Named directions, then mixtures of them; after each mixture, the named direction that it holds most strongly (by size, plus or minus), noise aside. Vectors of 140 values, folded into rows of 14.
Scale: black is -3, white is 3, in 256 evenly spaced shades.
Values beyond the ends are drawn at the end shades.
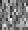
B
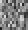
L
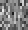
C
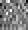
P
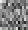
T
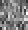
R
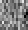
C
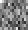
T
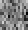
R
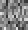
R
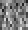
B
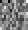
L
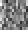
B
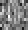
C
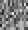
B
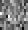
R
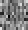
R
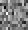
C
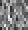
B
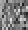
L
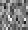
C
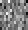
P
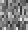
R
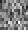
T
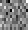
P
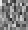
L
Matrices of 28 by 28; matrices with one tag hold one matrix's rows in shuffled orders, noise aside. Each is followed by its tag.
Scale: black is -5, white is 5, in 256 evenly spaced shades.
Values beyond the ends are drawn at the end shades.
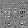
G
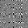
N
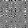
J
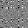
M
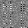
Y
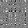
J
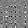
J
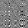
G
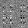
Y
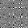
N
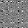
M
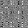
M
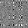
N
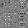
G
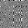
N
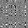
J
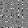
M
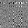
N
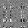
Y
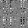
Y
